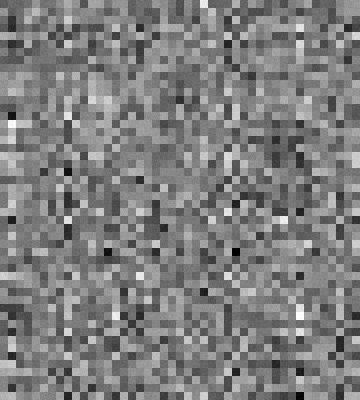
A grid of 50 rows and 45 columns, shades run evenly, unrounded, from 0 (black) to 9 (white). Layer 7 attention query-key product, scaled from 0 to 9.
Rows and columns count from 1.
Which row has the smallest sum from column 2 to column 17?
33
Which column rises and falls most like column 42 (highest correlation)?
2
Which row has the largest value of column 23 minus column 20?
26
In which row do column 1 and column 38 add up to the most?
40
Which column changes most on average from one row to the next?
38
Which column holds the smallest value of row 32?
30
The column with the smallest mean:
35
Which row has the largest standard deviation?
50
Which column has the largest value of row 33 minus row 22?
9
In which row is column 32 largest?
37
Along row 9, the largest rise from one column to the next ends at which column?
31
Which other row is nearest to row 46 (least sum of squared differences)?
18
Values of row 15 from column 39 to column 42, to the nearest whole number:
6 5 4 4
